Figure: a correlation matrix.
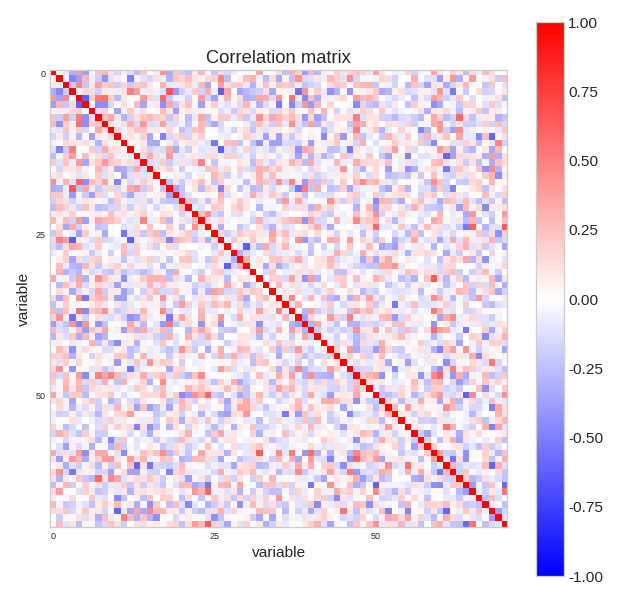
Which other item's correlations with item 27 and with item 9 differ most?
30
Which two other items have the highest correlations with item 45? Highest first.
68, 15
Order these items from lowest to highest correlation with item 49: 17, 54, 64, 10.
10, 64, 54, 17
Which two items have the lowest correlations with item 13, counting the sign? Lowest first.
61, 55
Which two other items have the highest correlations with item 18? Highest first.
3, 39
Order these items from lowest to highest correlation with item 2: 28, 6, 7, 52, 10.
10, 52, 6, 28, 7
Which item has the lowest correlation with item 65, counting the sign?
64
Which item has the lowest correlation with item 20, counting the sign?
50
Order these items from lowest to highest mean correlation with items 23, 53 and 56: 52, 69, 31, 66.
66, 31, 69, 52
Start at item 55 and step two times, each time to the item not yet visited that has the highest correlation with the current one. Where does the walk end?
52
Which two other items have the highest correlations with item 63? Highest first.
7, 9
